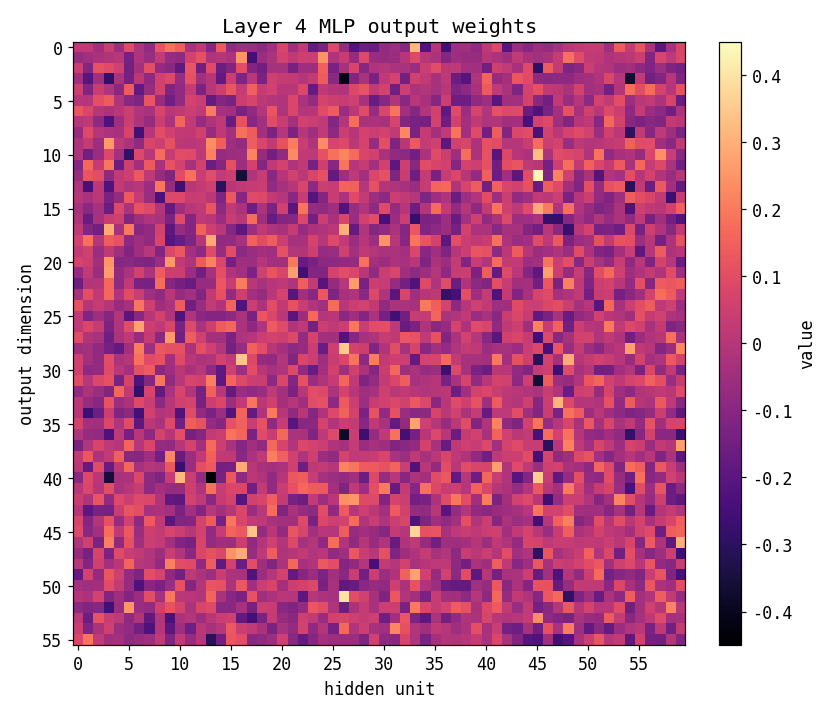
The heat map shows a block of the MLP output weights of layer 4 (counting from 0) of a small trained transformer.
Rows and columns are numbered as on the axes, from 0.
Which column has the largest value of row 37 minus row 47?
59
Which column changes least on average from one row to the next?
42
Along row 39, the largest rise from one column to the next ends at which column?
16
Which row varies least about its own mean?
19
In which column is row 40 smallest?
13
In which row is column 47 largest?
33
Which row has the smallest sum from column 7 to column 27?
55
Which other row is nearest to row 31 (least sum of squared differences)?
44
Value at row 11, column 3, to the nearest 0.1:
0.2
